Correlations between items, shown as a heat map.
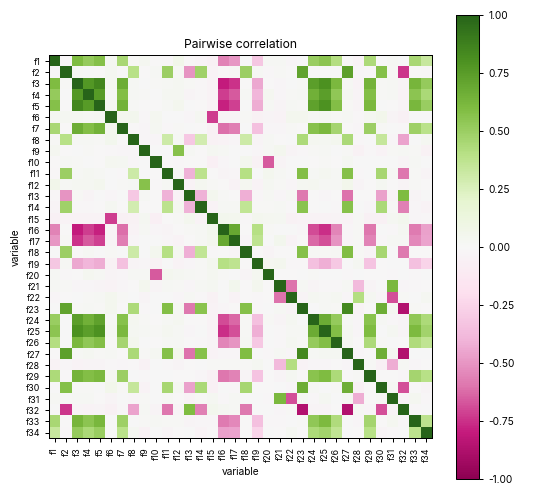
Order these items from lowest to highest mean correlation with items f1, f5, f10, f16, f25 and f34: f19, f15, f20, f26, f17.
f17, f19, f20, f15, f26
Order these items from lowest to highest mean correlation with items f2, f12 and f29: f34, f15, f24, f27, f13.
f13, f15, f34, f24, f27
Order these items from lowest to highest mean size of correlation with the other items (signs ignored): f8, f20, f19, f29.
f20, f8, f19, f29
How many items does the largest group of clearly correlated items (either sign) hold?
14
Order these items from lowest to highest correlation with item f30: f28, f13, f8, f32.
f32, f13, f28, f8
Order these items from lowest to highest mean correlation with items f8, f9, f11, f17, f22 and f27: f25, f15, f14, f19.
f25, f15, f19, f14
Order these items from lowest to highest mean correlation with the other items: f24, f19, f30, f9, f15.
f19, f15, f9, f30, f24
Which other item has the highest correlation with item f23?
f27
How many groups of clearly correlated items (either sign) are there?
6
